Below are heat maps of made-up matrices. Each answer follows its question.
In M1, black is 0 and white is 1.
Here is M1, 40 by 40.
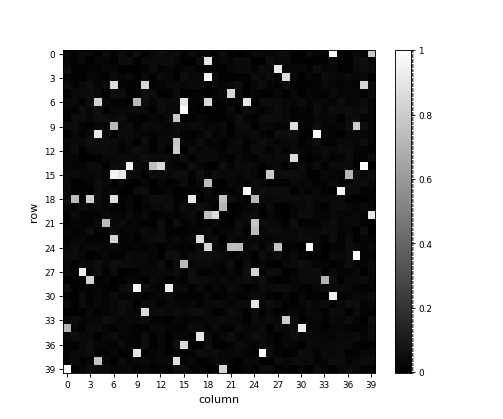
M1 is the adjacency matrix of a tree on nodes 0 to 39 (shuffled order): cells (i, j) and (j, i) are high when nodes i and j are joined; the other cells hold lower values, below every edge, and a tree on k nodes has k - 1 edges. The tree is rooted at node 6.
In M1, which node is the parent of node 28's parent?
18
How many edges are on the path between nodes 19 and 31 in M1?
4
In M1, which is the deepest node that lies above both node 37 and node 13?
9
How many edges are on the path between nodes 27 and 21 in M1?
2
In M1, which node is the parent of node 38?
4
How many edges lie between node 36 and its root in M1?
2
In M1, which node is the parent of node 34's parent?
39
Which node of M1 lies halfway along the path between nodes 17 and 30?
20
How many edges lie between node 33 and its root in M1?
4
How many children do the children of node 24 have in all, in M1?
2
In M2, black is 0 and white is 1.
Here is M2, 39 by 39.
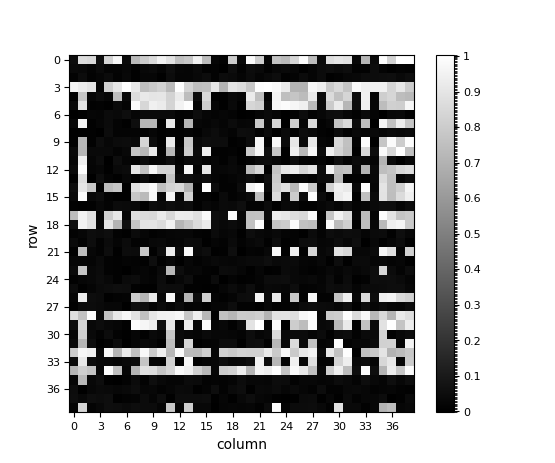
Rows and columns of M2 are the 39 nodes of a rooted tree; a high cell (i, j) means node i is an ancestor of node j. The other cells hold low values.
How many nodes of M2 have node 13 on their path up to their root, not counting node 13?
6
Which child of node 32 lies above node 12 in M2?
34
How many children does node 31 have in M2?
3
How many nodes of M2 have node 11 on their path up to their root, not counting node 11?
2
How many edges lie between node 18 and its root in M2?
6
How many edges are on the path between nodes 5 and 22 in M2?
7
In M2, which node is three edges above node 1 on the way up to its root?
23
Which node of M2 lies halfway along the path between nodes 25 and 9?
21
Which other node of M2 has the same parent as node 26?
20
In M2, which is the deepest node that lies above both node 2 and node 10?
14
